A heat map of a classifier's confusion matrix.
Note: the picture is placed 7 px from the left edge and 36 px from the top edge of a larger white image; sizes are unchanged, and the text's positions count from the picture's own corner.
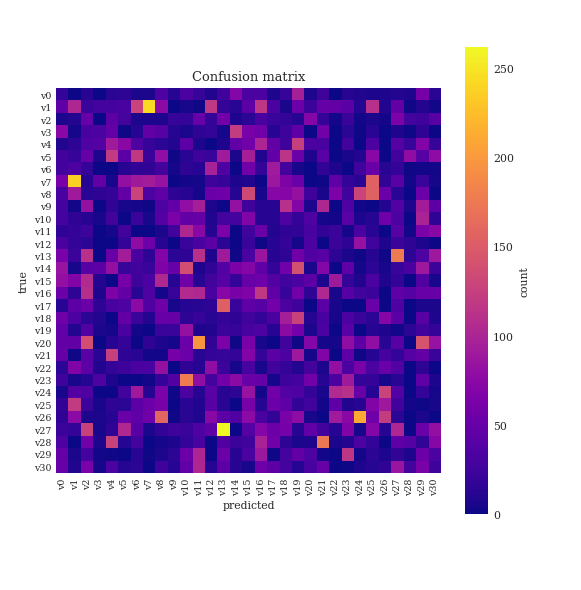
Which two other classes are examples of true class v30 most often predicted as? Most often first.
v11, v27
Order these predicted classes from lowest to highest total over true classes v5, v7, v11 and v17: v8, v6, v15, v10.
v10, v15, v8, v6
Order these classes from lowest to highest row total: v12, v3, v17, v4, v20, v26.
v12, v3, v17, v4, v20, v26
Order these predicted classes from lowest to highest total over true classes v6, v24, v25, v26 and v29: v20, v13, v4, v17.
v4, v20, v13, v17
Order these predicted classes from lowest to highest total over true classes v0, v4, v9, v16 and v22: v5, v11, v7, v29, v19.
v7, v5, v11, v29, v19
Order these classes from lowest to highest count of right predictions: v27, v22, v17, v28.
v28, v17, v22, v27
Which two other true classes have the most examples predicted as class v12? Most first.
v1, v6
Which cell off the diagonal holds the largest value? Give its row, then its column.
v27, v13
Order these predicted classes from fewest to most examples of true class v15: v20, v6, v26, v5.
v26, v6, v20, v5
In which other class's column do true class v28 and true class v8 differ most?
v21
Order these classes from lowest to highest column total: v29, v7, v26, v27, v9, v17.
v9, v26, v7, v17, v27, v29
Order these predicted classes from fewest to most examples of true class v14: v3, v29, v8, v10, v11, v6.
v11, v6, v3, v8, v29, v10
